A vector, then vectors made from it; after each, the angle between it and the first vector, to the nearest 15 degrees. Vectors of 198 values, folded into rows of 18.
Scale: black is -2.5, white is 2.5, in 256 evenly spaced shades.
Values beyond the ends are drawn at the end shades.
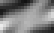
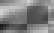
150 degrees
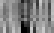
90 degrees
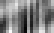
135 degrees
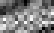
45 degrees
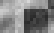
120 degrees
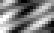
75 degrees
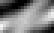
15 degrees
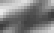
165 degrees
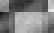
60 degrees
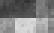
60 degrees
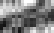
150 degrees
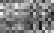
120 degrees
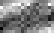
150 degrees
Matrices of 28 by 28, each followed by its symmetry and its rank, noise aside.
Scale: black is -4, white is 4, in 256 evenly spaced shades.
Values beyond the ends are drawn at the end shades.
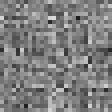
antisymmetric, rank four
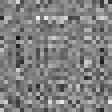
antisymmetric, rank four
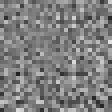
antisymmetric, rank four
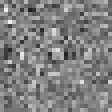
no symmetry, rank six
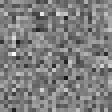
no symmetry, rank four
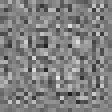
no symmetry, rank four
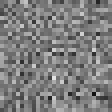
no symmetry, rank four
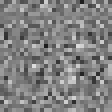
no symmetry, rank five
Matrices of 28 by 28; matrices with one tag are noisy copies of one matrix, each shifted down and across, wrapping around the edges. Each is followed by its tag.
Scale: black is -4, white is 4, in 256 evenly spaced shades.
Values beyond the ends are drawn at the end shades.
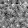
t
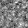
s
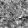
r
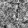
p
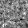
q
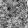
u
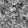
r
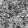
u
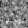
t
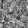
p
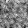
t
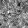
u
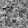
r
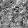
s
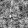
u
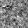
r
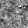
r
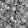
p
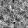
p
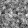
t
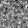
q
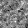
s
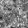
u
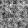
t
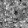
u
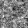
u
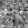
t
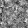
p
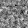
q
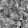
p
